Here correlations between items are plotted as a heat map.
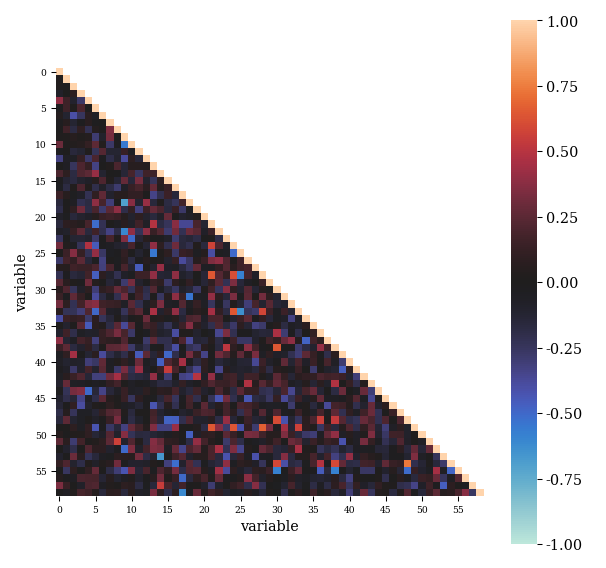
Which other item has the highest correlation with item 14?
57
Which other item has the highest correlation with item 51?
8
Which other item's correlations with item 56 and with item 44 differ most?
4
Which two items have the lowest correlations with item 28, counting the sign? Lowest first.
25, 5
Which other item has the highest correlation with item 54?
48
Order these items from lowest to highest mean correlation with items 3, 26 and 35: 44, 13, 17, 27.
17, 27, 13, 44
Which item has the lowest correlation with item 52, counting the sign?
9
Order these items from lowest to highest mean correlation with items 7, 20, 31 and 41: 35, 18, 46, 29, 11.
18, 35, 29, 46, 11
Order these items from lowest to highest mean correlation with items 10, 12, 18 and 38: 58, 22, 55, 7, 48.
7, 58, 55, 48, 22
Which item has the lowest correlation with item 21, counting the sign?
5
